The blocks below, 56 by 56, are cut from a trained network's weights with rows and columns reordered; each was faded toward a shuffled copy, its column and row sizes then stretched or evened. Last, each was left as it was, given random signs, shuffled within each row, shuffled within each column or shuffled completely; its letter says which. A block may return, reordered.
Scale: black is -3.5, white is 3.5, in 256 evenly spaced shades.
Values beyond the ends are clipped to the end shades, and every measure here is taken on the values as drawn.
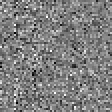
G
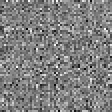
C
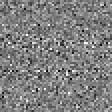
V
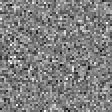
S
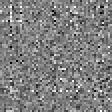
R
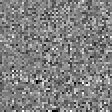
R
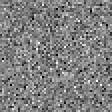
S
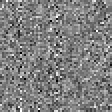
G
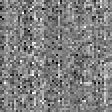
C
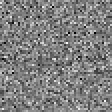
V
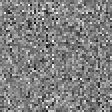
R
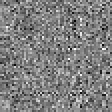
C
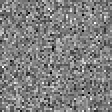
G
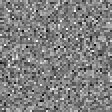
S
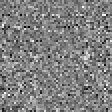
R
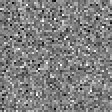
S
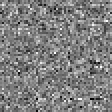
C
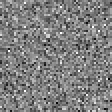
G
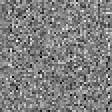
G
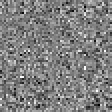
C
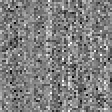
G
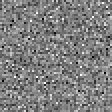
S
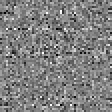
R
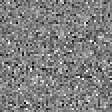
V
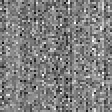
G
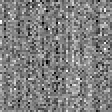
G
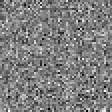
R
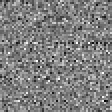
V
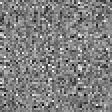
C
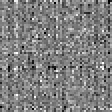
C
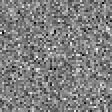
S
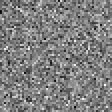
S
